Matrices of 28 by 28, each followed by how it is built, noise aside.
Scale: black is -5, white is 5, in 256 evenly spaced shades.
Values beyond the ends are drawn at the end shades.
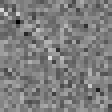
banded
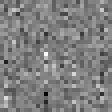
uneven columns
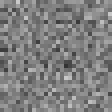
blocks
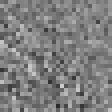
lower triangular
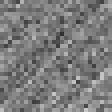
Hankel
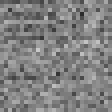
blocks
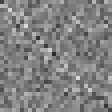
diagonal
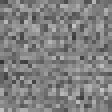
blocks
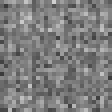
blocks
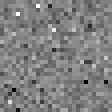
sparse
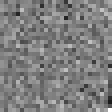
uneven columns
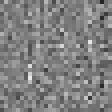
uneven columns
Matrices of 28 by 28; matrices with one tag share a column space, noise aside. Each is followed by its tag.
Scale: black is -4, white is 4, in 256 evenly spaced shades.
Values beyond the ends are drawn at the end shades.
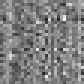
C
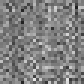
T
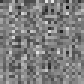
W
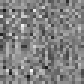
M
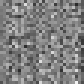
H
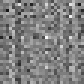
H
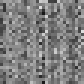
W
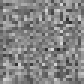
C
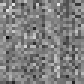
H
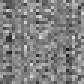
H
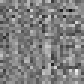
M
